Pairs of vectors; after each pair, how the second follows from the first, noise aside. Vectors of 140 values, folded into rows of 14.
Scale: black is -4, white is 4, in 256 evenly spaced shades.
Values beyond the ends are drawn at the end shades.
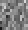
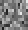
reversed, negated.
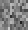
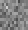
reversed, negated, shrunk.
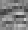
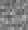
reversed, negated, shrunk.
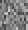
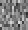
wrapped around.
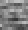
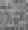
reversed, negated, shrunk.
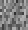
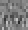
wrapped around, partly zeroed.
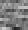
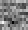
wrapped around.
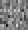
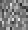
reversed.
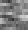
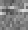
wrapped around, partly zeroed.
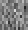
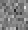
negated, partly zeroed.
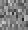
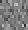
wrapped around, partly zeroed.
